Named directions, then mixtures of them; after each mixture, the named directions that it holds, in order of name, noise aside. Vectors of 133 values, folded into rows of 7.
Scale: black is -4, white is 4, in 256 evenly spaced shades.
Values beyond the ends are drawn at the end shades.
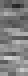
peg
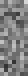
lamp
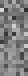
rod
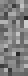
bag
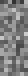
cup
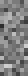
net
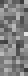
cup, rod.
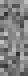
bag, lamp.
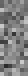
net, rod.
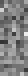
cup, net, rod.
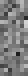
bag.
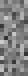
lamp, net.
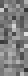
cup, rod.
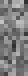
cup, lamp, peg.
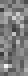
lamp, net, rod.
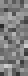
net.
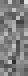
cup, lamp.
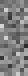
bag, net, rod.
